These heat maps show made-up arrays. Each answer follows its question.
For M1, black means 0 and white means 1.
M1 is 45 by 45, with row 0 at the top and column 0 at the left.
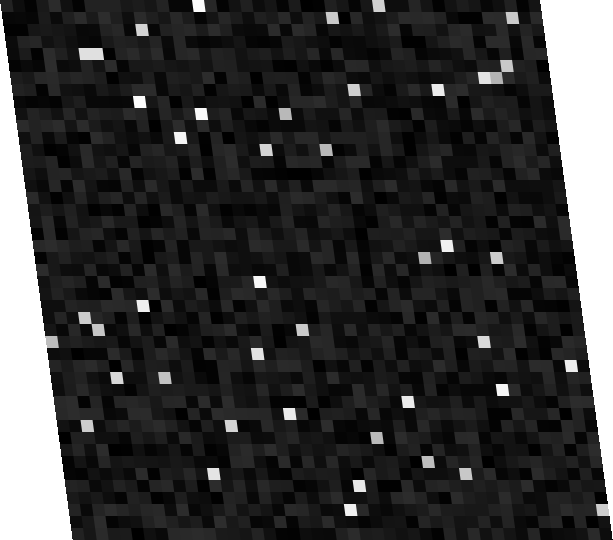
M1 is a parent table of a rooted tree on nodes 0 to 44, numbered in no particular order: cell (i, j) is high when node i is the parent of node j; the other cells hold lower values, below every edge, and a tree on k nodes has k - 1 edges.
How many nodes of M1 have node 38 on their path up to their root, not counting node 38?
2
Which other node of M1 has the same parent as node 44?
23
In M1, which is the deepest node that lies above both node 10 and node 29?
39
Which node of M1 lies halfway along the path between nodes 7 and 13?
2
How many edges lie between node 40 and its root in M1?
4
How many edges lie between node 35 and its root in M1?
4
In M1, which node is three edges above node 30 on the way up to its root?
27
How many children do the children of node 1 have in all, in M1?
4
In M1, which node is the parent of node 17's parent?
33
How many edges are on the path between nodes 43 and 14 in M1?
8
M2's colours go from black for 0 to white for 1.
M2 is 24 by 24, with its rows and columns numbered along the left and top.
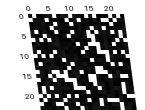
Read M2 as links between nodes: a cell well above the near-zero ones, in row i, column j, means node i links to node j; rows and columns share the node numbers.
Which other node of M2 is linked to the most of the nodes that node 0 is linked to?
node 4
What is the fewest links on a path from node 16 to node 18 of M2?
2
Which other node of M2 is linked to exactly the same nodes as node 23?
node 2
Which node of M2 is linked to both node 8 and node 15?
node 13
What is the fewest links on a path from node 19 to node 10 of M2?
3
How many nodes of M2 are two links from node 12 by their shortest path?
10
